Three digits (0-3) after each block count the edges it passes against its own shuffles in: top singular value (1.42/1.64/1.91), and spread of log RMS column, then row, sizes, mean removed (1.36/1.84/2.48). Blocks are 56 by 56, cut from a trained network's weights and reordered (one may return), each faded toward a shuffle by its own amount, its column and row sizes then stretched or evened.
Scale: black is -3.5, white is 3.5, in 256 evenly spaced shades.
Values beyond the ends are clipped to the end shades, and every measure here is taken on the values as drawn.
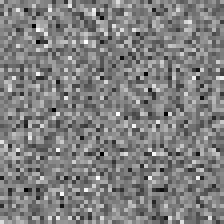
2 0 1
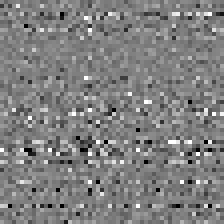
1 1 3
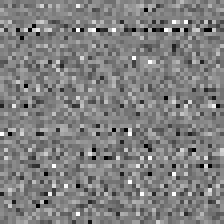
1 0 3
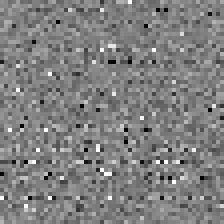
0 0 2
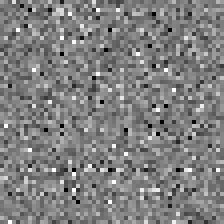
0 0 1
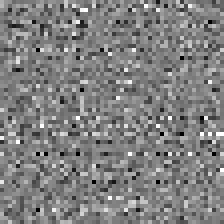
1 1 3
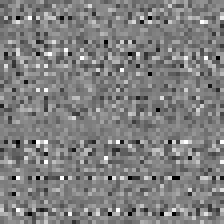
1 0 3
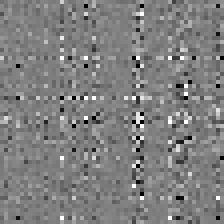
2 3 2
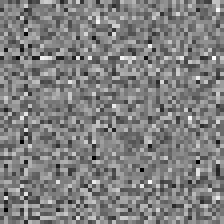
3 1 1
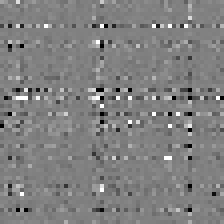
1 2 3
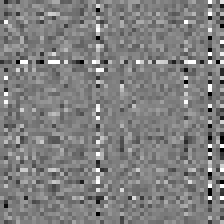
3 3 1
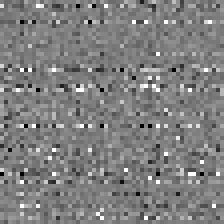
1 1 3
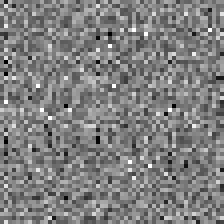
3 1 0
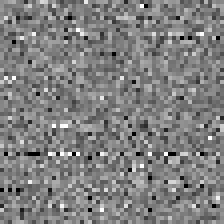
1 0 2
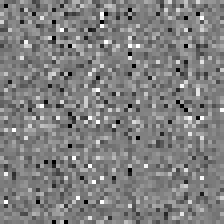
0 2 1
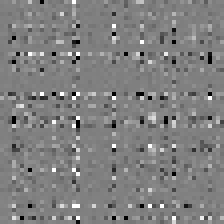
2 3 3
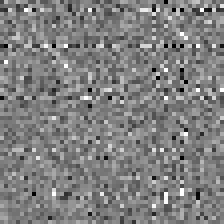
2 1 2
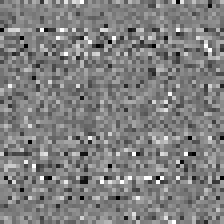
0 0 3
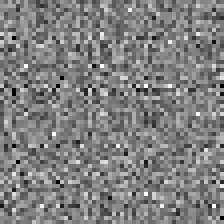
3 1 2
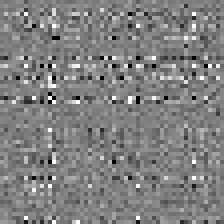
3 2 3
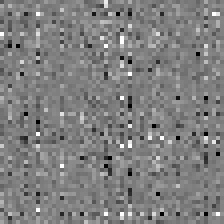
0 3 2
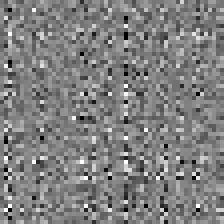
3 3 2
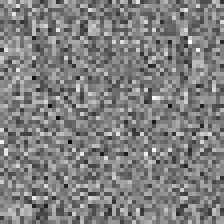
3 0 1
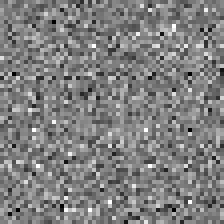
1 1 1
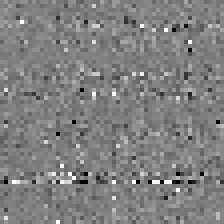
2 1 2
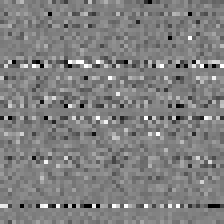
1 0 3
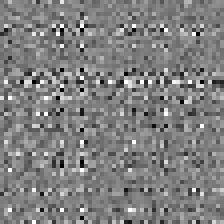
3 2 3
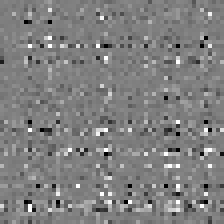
1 2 3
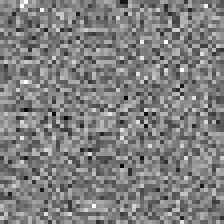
3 0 0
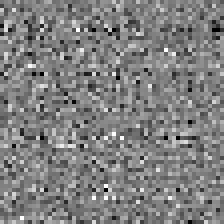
1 1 2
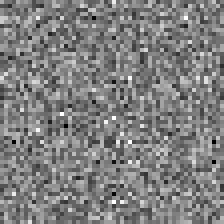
2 0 0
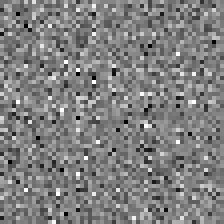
0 2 0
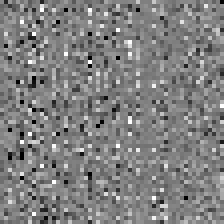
0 3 0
